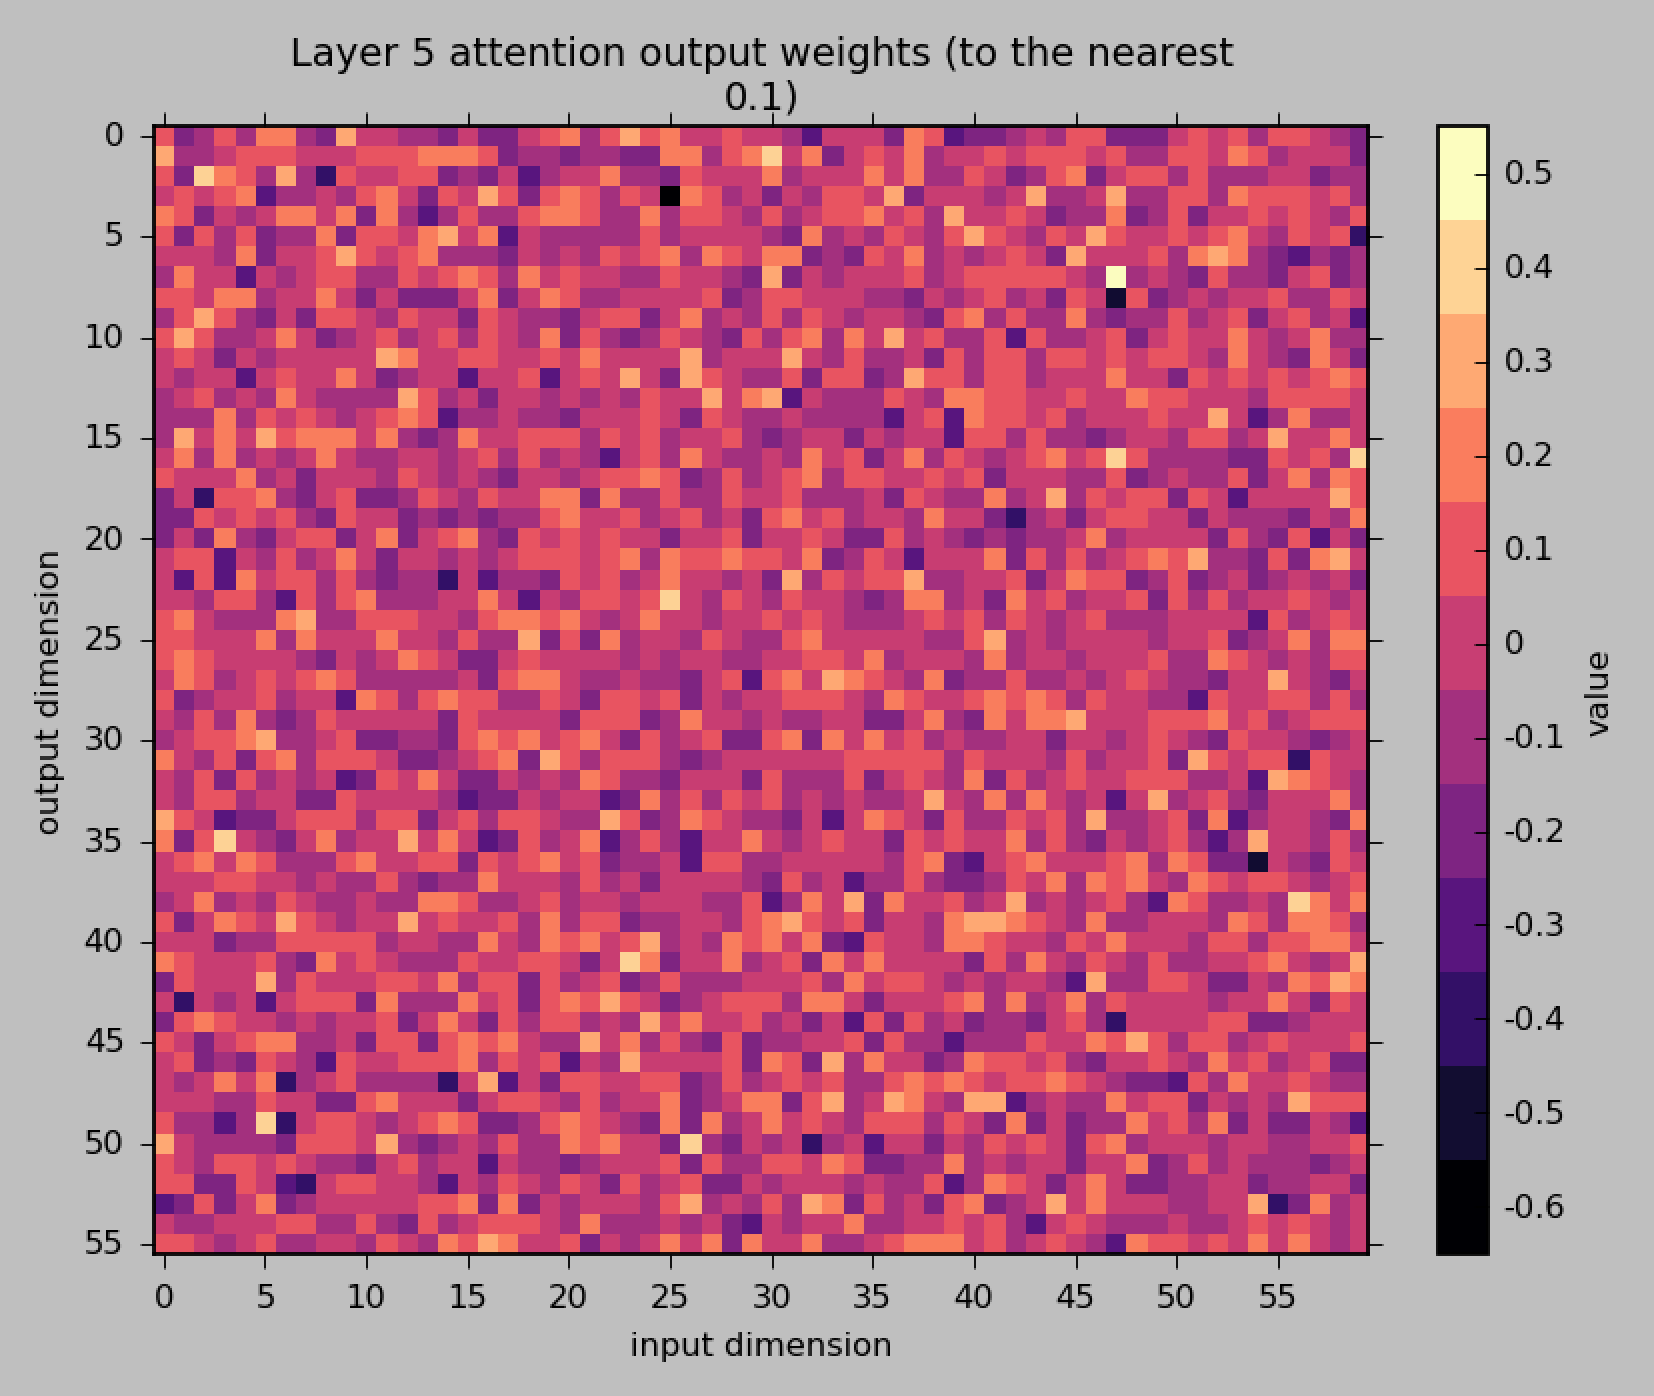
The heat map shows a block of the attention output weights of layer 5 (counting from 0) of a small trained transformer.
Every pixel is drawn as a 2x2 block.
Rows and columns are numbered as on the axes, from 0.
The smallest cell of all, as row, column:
3, 25
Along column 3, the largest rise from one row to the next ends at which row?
35
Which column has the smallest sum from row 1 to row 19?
17
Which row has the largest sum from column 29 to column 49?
39
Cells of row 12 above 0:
22
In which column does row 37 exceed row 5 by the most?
59
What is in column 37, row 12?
0.3
